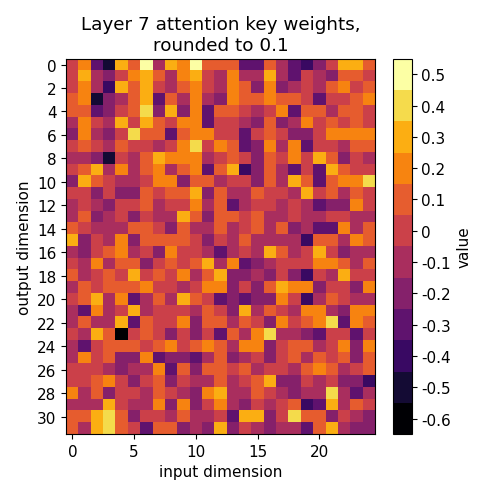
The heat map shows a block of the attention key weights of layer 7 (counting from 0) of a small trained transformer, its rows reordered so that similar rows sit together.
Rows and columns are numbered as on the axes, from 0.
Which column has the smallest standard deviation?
0
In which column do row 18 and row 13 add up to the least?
19
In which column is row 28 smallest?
23
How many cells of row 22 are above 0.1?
6
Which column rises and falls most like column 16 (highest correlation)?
13
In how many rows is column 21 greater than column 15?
18
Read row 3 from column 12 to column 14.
-0.2 0.2 0.1
